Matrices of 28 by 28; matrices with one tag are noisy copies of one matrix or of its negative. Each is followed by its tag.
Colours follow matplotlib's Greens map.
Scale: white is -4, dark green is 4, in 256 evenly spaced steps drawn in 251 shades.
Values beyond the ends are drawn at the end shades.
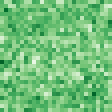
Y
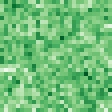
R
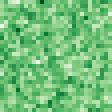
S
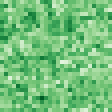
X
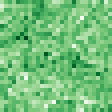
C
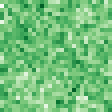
C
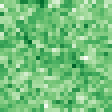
C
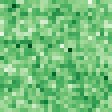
R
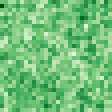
C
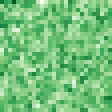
S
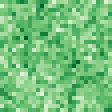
C
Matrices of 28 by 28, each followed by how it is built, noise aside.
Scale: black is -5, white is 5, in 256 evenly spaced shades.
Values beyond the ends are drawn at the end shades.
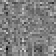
low rank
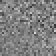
upper triangular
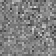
upper triangular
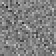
diagonal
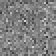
uneven columns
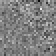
upper triangular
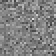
upper triangular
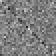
diagonal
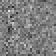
uneven columns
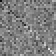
diagonal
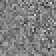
upper triangular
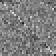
diagonal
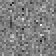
uneven columns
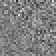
upper triangular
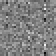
uneven columns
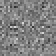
low rank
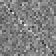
diagonal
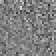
upper triangular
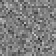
diagonal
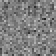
low rank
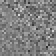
upper triangular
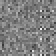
low rank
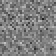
repeating columns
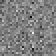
uneven columns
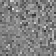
upper triangular
